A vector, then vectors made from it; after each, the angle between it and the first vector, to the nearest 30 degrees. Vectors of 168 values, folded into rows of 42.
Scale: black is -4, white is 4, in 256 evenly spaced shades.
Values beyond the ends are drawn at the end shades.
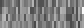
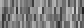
150 degrees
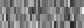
60 degrees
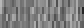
150 degrees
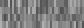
90 degrees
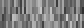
120 degrees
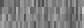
30 degrees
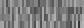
60 degrees
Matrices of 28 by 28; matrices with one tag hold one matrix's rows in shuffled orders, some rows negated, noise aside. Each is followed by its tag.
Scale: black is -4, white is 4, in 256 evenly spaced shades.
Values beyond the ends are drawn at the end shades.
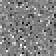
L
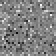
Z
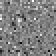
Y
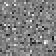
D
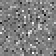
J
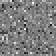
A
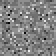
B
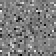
Y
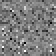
A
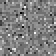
L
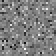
A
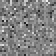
A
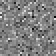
J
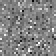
J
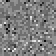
D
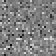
Z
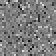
J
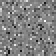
B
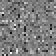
A
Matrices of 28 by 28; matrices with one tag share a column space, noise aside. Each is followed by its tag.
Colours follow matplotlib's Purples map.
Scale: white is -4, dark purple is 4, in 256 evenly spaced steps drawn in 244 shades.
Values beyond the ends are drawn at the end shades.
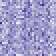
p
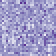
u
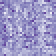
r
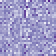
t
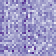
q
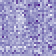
q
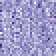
r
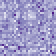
q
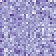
t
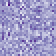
p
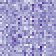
u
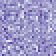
q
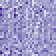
t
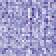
r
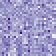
u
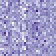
p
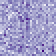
q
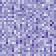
u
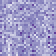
u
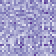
u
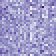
t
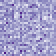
q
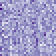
u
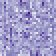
r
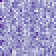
r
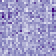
r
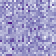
p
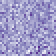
q
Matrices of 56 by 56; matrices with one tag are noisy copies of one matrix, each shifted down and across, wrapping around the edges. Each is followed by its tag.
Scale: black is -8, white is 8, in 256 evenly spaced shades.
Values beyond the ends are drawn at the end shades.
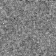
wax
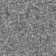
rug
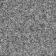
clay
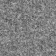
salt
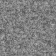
salt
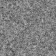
wax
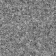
clay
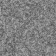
wax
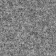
salt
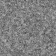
wax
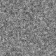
wax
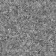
salt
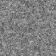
salt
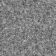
clay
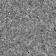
clay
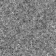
wax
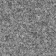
salt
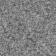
wax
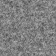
salt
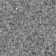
wax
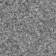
wax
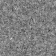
clay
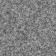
wax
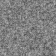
wax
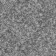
wax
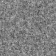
clay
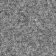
wax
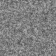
clay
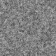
wax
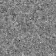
rug
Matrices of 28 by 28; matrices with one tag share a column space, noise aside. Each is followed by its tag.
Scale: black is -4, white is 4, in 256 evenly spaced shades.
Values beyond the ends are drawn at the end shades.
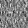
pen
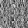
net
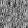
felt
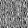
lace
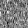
pen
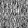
felt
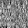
felt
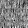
felt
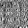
lace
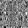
lace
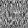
pen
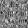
pen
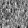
felt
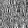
felt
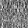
felt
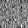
net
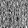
lace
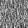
felt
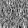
felt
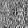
lace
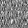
pen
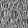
pen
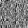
net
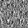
pen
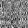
lace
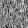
felt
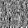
lace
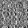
lace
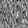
pen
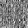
net
